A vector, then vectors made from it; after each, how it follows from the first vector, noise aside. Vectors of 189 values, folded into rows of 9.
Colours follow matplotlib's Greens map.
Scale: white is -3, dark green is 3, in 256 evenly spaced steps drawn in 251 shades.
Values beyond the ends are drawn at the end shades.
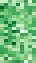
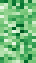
negated.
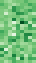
wrapped around, negated, partly zeroed.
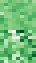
reversed, partly zeroed.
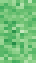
shrunk.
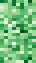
negated.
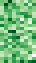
reversed, negated.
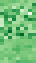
wrapped around, negated, partly zeroed.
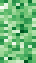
negated.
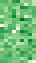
reversed, partly zeroed.
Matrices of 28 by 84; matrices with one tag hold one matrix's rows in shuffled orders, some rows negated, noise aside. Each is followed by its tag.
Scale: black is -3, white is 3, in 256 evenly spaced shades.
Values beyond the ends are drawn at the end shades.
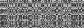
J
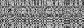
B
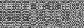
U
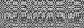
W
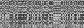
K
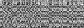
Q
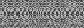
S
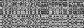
Q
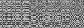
U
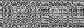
Q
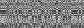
J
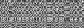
B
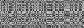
B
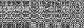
U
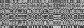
K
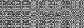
U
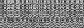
S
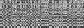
Q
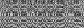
W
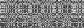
J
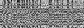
Q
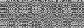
J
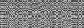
J
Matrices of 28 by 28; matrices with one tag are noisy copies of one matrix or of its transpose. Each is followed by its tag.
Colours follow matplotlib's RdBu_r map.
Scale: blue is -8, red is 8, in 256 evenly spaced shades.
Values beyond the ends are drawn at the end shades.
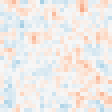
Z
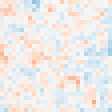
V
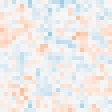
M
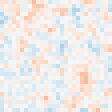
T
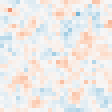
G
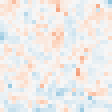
V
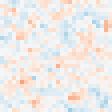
G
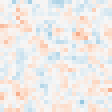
M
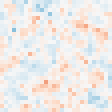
G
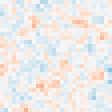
G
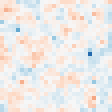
V
